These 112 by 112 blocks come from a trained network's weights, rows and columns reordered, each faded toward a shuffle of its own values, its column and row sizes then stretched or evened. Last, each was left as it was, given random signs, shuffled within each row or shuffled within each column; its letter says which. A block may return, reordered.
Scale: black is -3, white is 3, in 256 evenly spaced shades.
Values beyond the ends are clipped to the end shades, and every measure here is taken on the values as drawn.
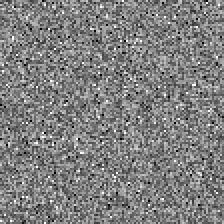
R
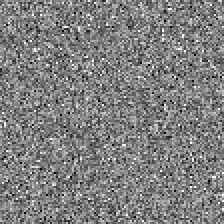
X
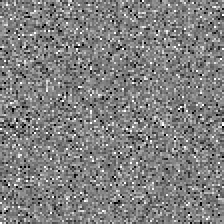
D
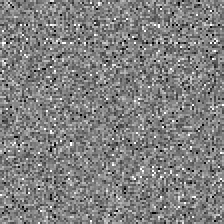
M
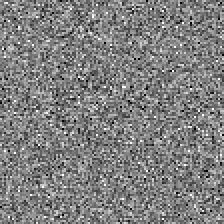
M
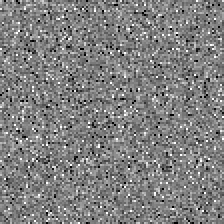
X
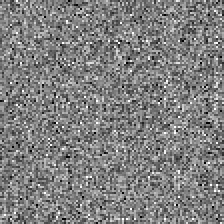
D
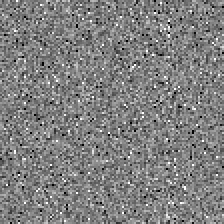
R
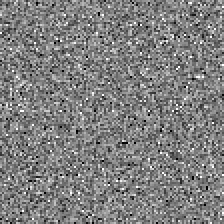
X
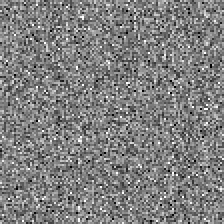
R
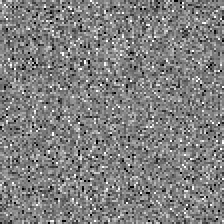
D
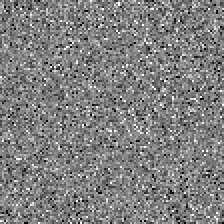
X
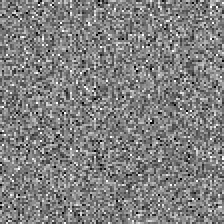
D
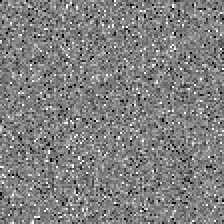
R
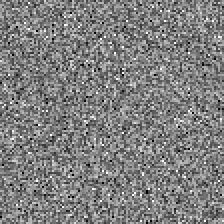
R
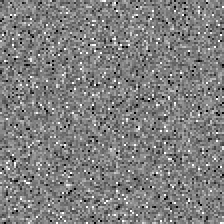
R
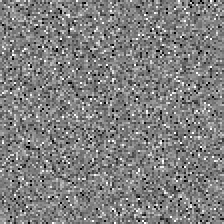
R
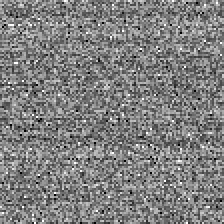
X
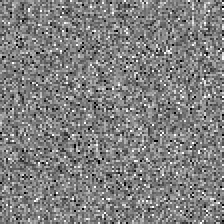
D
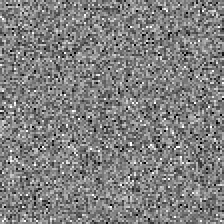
X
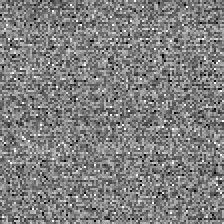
D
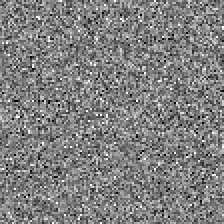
M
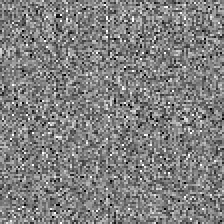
D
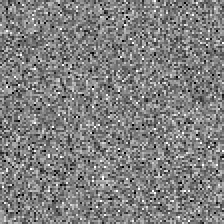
R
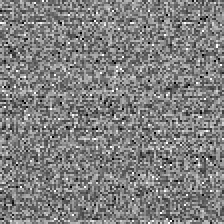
D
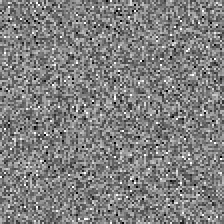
R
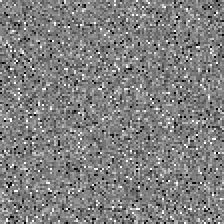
M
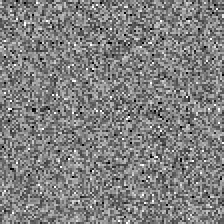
M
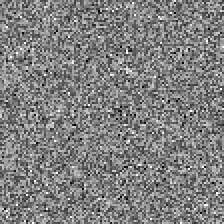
M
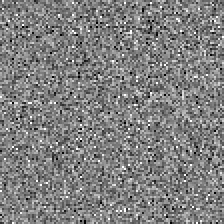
M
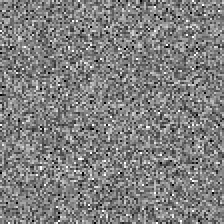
M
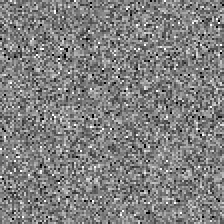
M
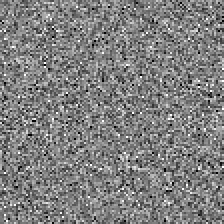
D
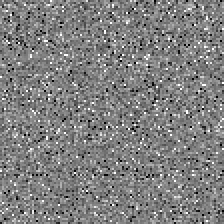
X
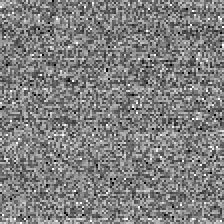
X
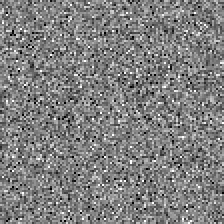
X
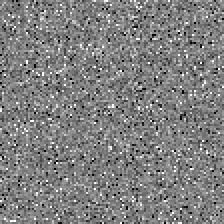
R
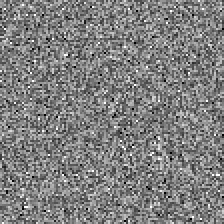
R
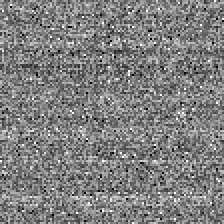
D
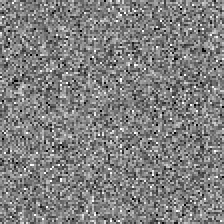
R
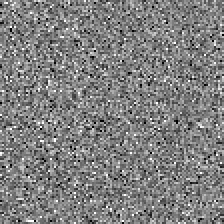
M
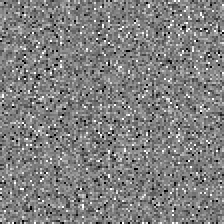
M
